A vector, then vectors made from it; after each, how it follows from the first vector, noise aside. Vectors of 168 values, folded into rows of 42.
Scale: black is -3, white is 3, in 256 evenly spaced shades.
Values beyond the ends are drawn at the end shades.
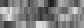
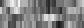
wrapped around.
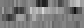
reversed, negated, partly zeroed.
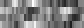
wrapped around.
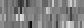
wrapped around, partly zeroed.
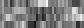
reversed.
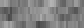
negated, shrunk.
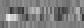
wrapped around, partly zeroed.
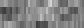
negated, shrunk.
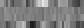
reversed, partly zeroed.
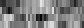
wrapped around, negated.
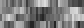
reversed.
